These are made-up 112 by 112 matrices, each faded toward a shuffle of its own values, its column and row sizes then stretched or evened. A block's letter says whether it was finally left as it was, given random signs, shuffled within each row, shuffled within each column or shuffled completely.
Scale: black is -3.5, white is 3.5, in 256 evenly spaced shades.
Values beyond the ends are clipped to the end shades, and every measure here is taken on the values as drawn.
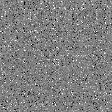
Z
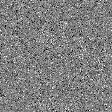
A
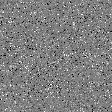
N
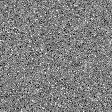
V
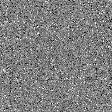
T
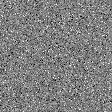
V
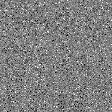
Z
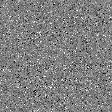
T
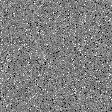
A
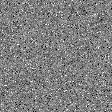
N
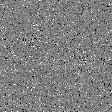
T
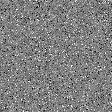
A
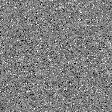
N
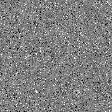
T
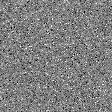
V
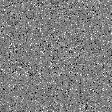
T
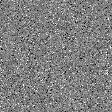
A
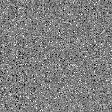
Z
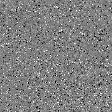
T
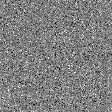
A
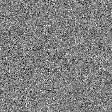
T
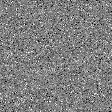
N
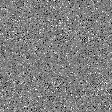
N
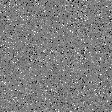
T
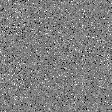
T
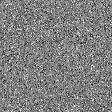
T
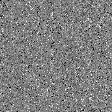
A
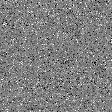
N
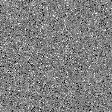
A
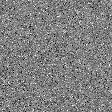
V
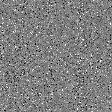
A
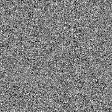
T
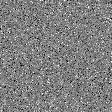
V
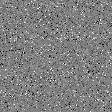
N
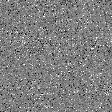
N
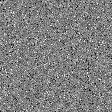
V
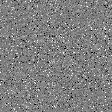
Z
